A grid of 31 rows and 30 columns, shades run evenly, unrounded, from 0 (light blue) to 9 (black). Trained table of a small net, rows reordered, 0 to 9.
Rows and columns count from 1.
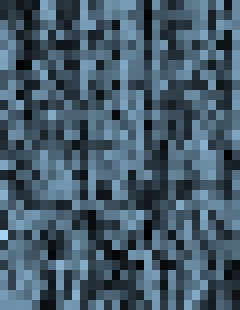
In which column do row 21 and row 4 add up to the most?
19
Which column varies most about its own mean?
1
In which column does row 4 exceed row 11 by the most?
3
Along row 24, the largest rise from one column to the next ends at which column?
2
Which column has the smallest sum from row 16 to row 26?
26
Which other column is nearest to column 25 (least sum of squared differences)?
28
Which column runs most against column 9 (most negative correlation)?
11
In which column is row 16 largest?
29
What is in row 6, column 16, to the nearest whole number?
3
